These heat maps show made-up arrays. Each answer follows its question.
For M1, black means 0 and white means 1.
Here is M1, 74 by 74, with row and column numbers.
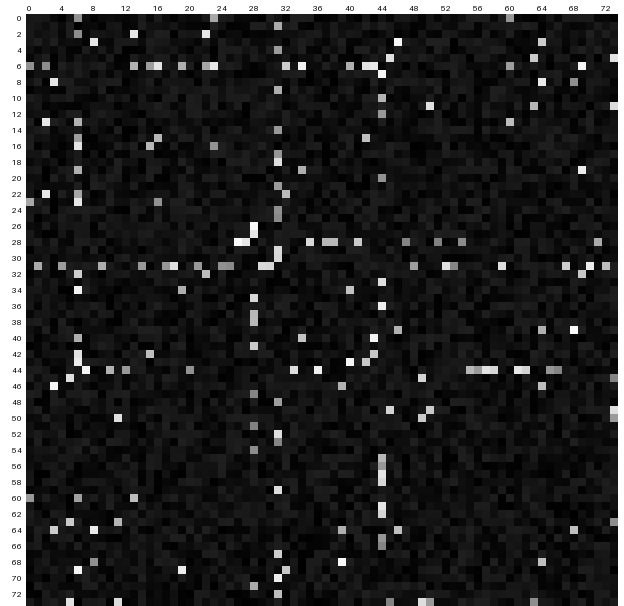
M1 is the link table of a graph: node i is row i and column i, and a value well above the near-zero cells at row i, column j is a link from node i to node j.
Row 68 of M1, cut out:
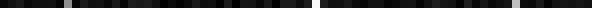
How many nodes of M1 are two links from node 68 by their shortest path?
2
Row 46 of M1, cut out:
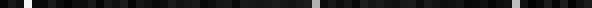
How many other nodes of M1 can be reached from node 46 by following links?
5
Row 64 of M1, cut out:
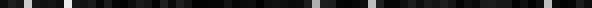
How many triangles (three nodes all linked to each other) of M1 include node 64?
5
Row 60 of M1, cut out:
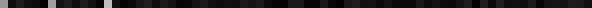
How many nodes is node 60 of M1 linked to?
3
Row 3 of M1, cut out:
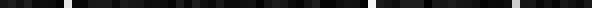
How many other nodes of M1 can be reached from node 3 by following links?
5
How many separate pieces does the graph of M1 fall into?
6
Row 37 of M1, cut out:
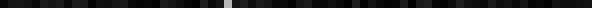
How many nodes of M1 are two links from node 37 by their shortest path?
9
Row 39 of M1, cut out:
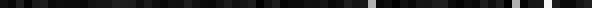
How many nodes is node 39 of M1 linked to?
3
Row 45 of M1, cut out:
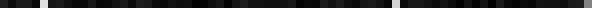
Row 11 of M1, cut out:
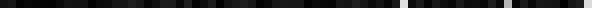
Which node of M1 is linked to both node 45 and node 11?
node 73
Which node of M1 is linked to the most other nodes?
node 31
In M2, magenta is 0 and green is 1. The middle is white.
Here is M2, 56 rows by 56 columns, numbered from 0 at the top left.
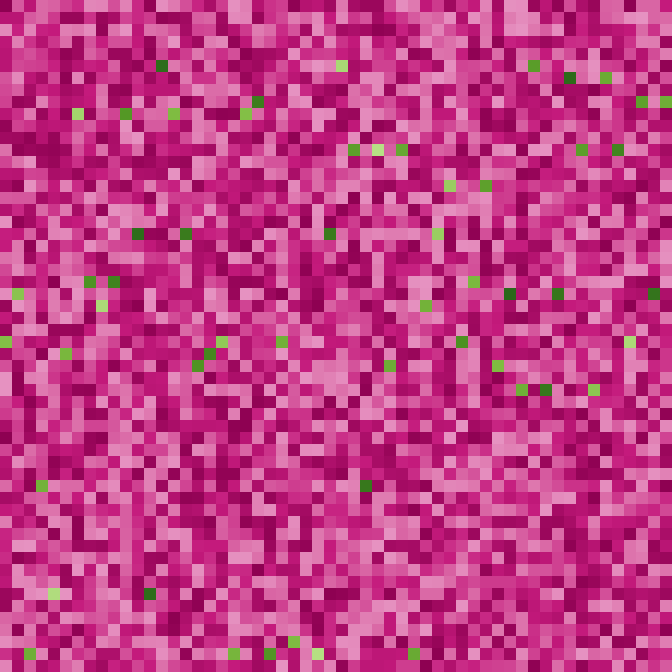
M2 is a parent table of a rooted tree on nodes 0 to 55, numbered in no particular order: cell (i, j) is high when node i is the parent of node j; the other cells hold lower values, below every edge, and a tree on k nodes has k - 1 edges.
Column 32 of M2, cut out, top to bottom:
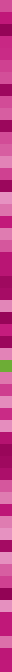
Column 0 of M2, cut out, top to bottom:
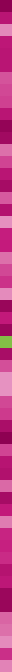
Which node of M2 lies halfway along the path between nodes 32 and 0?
29
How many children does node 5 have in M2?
3
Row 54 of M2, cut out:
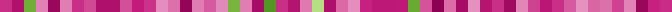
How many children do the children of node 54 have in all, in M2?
4
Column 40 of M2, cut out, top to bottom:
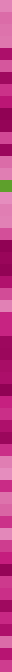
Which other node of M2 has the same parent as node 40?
37
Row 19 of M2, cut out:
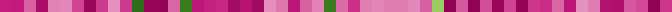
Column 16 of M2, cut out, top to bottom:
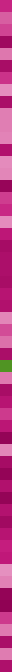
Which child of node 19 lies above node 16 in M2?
15
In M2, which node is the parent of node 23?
28
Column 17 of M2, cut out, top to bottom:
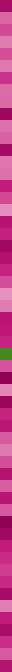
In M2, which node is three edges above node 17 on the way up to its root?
49
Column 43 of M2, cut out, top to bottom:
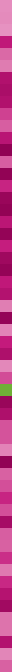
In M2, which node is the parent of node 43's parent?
30
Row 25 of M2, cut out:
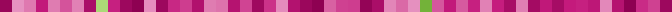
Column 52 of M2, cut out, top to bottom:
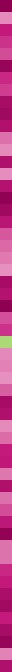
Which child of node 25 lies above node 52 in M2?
8
